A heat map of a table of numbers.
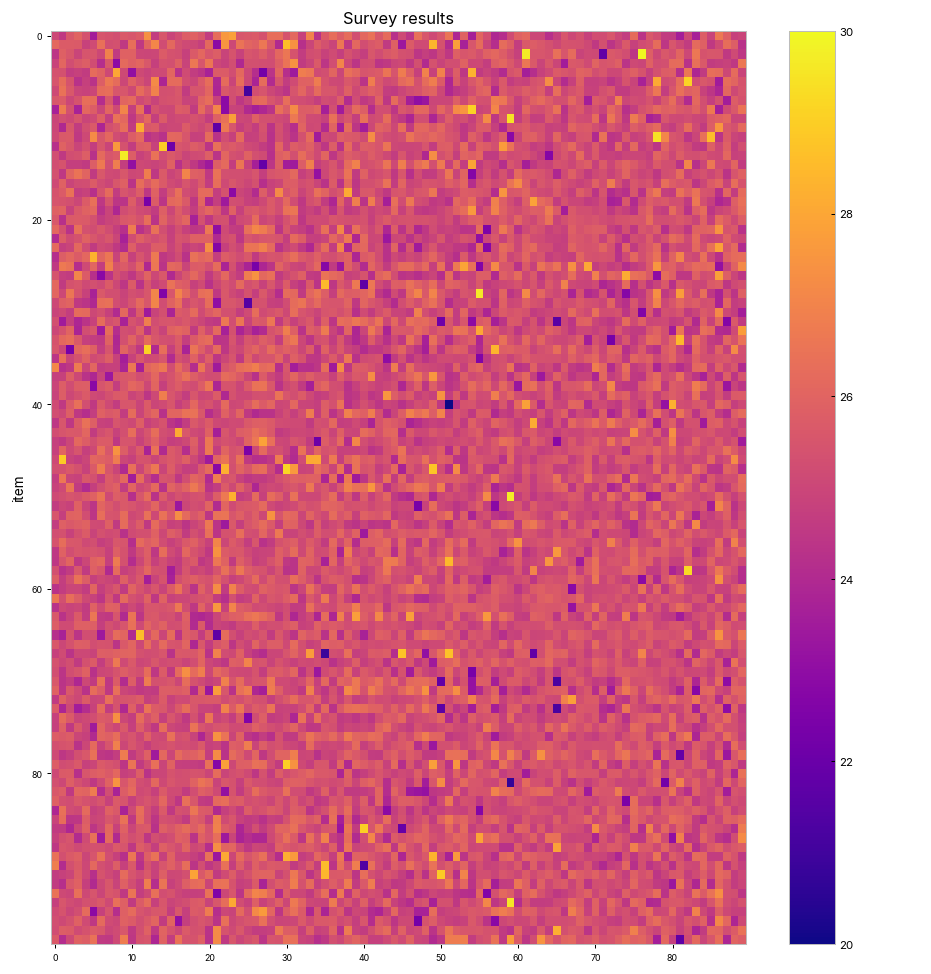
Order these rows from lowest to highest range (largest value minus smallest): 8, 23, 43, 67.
43, 23, 8, 67
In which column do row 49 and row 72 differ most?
67
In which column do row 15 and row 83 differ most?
74
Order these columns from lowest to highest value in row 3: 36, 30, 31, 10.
36, 10, 30, 31
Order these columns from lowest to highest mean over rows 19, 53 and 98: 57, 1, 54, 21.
1, 21, 54, 57
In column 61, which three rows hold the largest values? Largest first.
2, 40, 28
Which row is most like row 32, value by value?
87
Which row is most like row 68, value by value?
77
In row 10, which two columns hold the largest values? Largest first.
11, 86
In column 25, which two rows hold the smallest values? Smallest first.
6, 29
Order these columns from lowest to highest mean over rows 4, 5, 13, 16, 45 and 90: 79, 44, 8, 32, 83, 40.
40, 83, 44, 79, 32, 8
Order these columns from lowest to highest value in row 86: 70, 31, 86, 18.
86, 18, 31, 70
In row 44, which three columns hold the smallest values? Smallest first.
34, 65, 89
